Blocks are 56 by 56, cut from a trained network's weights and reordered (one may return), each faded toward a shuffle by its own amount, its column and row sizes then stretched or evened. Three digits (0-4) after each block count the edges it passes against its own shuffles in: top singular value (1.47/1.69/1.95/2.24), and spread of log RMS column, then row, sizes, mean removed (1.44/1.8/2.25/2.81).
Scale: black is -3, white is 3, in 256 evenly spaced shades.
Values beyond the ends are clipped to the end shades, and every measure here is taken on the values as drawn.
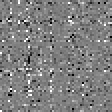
0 3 3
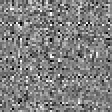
2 3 3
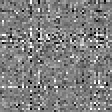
2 3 3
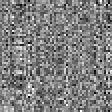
4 3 0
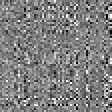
4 4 2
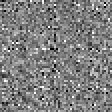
1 2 1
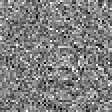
2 0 0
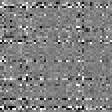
4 3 4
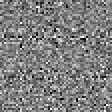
3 1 2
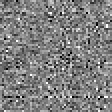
3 2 1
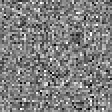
1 1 1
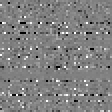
0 1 4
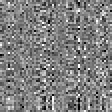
4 4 0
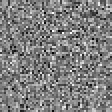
2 1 0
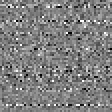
1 1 4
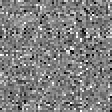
2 1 1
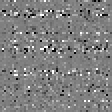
0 2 4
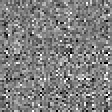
3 3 2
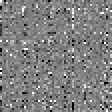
0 4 2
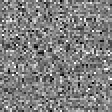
2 0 0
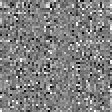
2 4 0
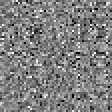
2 2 1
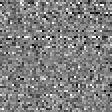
0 0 4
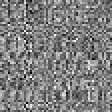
4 2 0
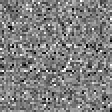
2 1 2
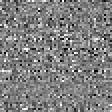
1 1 4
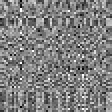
4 1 0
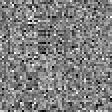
3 0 1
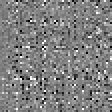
3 4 2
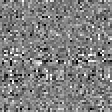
2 2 3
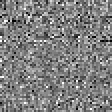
1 1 3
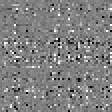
1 2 4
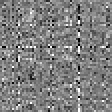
3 4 1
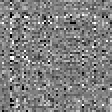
2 4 3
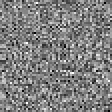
3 0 0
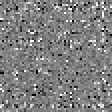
0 1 2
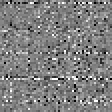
2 2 3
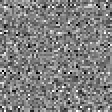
0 1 3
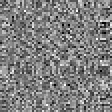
3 0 0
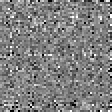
0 3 3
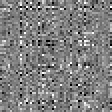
4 4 2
